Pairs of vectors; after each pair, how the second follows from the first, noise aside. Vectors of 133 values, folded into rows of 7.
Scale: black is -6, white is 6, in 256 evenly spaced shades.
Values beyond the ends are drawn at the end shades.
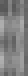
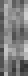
reversed, scaled up.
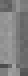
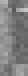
reversed, negated.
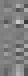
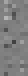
wrapped around, partly zeroed.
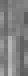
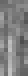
copied.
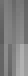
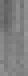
reversed, negated, shrunk.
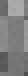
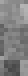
reversed, negated.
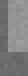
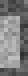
wrapped around, scaled up.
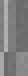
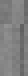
reversed, negated, shrunk.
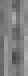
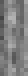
reversed, negated.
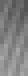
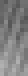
reversed, negated.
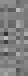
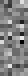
reversed, scaled up.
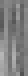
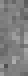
wrapped around, partly zeroed.
